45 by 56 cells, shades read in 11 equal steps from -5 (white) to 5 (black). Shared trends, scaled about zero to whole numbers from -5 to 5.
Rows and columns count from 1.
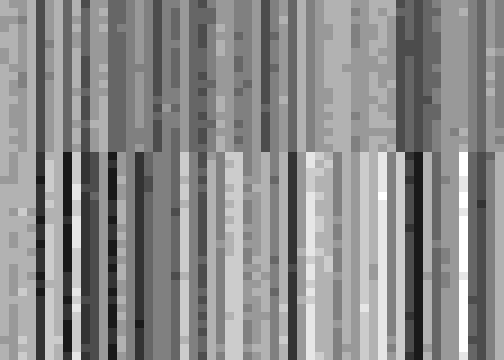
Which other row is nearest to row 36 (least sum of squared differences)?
42
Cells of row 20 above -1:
25
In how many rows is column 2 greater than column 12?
6
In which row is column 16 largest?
41
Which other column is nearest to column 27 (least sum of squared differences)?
35
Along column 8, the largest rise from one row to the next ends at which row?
20
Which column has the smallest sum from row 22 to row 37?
52
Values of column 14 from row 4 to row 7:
0 1 1 1
